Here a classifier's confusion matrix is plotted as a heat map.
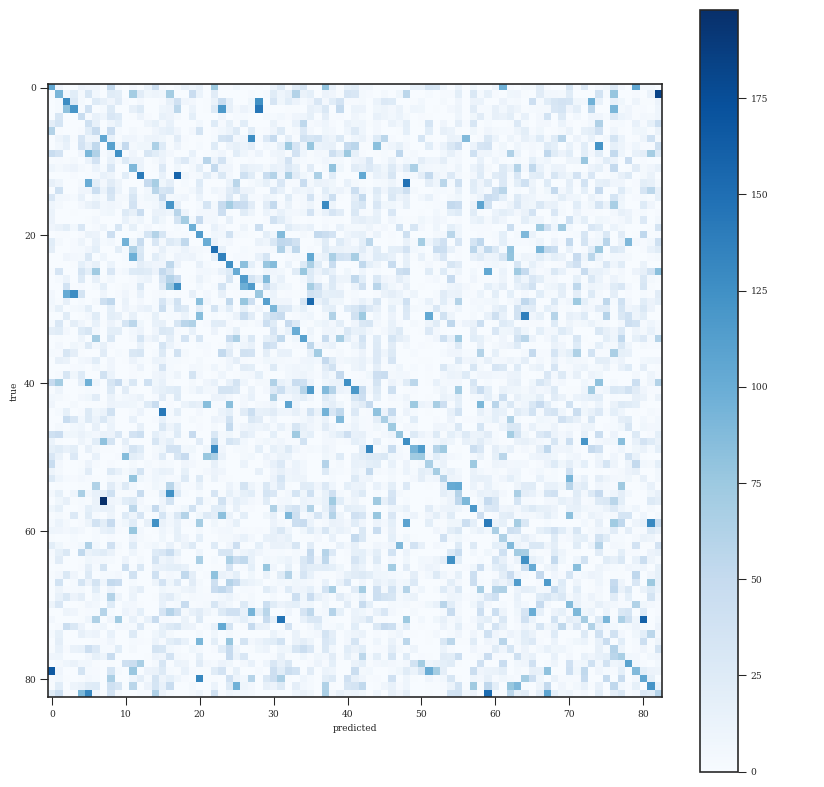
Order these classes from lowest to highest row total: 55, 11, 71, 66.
66, 11, 55, 71
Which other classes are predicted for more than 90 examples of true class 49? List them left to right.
22, 43, 50
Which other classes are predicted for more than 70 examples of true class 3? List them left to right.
2, 23, 28, 76
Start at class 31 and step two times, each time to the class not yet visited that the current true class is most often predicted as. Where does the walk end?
54
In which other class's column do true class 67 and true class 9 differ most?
63
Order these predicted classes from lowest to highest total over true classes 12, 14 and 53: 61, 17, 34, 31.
34, 31, 61, 17
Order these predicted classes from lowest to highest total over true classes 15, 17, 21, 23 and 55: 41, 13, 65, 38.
13, 65, 41, 38
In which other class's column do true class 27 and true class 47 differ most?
17
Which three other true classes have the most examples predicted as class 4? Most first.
82, 55, 63
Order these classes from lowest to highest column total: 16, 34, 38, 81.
81, 34, 16, 38
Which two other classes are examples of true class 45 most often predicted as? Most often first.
39, 62
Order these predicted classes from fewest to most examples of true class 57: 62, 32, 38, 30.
62, 32, 38, 30
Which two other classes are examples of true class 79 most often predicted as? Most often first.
0, 51
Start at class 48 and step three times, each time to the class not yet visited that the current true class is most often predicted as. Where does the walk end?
20
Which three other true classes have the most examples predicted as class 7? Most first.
56, 48, 71
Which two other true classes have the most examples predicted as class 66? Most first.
22, 19
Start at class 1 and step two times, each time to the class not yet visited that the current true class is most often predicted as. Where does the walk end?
59
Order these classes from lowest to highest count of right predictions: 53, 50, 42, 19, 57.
42, 53, 50, 19, 57
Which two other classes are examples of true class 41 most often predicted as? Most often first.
35, 37
